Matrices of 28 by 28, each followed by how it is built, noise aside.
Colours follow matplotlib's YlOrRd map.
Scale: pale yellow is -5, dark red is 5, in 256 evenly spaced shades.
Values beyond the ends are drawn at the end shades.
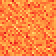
Toeplitz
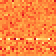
uneven rows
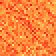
Toeplitz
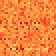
uneven rows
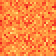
repeating rows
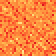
Toeplitz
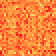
blocks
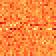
uneven rows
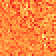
upper triangular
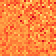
upper triangular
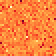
sparse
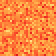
repeating rows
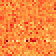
uneven rows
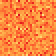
repeating rows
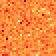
sparse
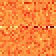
uneven rows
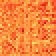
blocks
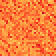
Toeplitz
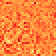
low rank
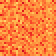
repeating rows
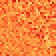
upper triangular
